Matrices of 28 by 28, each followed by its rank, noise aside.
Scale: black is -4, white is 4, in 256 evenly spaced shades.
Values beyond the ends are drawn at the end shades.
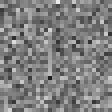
eight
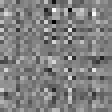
three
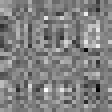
three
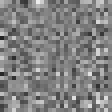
three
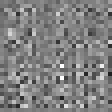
four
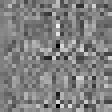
three
